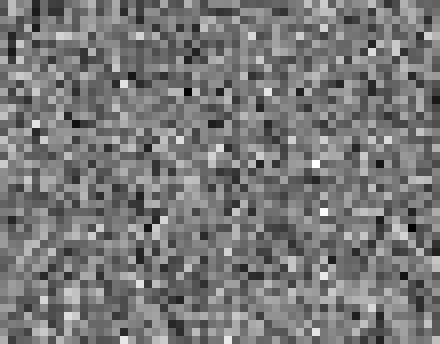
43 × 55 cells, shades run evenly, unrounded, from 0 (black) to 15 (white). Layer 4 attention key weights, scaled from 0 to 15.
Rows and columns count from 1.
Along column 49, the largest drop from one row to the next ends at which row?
19
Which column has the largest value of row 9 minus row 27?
52
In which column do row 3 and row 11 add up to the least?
18
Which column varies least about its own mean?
14
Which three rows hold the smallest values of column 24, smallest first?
12, 8, 6
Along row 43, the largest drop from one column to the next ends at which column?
30
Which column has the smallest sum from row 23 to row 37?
26
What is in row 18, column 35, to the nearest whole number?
3
